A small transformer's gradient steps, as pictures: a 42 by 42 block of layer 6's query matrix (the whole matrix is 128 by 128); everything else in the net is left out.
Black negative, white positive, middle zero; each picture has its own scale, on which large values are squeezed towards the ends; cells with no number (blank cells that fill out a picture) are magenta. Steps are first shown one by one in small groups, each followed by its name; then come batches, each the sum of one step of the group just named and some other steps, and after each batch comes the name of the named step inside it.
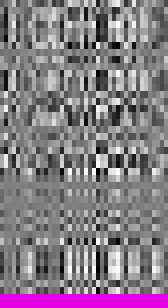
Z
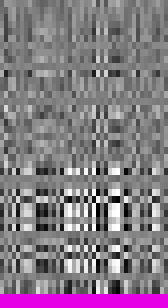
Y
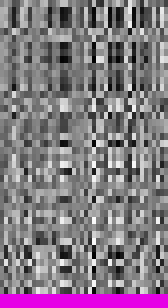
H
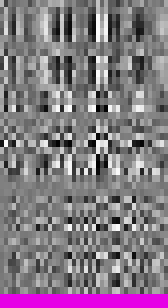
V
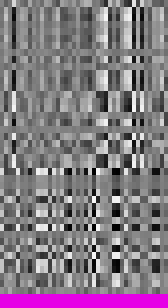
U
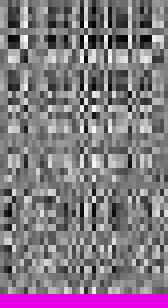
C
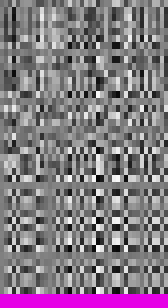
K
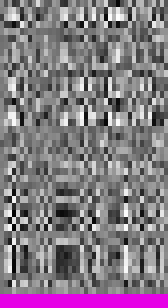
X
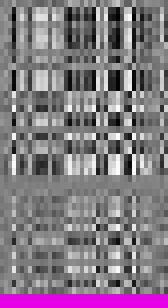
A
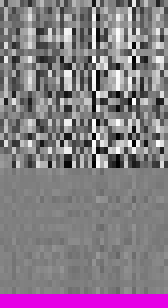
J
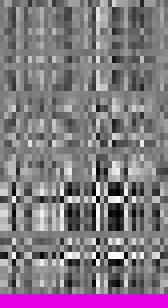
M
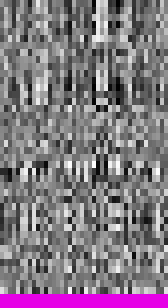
V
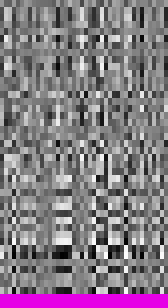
K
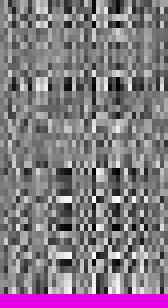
U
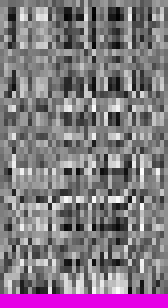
A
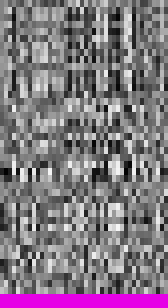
A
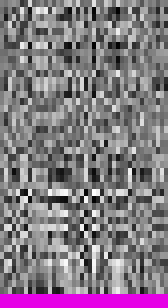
Z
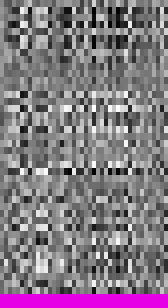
H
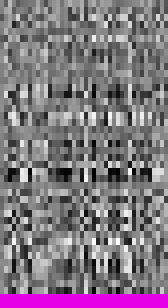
X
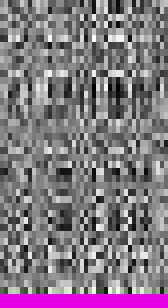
X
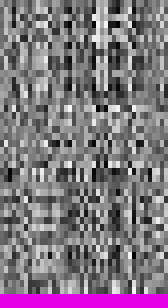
V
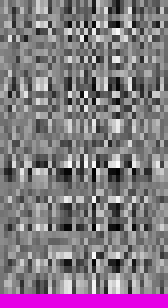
U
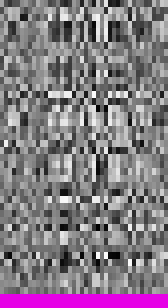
V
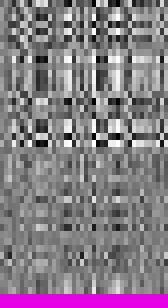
C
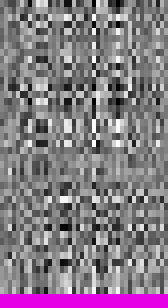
J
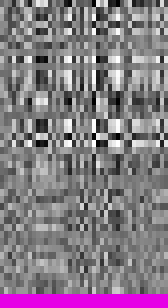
J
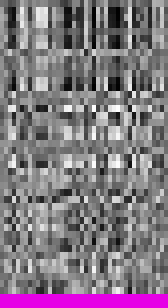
A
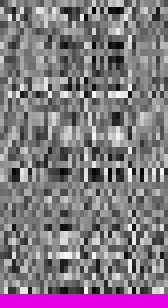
Z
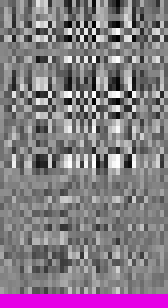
A
